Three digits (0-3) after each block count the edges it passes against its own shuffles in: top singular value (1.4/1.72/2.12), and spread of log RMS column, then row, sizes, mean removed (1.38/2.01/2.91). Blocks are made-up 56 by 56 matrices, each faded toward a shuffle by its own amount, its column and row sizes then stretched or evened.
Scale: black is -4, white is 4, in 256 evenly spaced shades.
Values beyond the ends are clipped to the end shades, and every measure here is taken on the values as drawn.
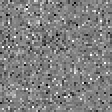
1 0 0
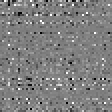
1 1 3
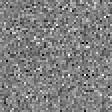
0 0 1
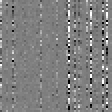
3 3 0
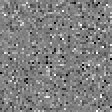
1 0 0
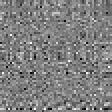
3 1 2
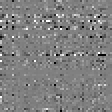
1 2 3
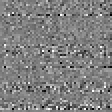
0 1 3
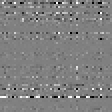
2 1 3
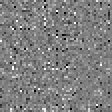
0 2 1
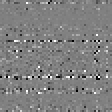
2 1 3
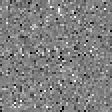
0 1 0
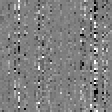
3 3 0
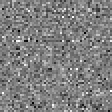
2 0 1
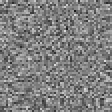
2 0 0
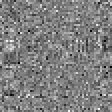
2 1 1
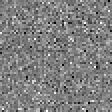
1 0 1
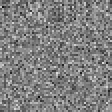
1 0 0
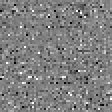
0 0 2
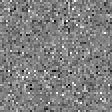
1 0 1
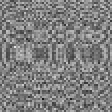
3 0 0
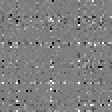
2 2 2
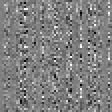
1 3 0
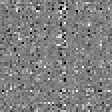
2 2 2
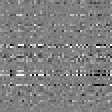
3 1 3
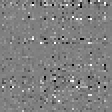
0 2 2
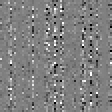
2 3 0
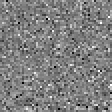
1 0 0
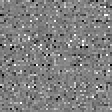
0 0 2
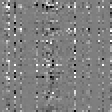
2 3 2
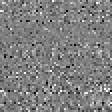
2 0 2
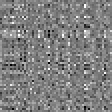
3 2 2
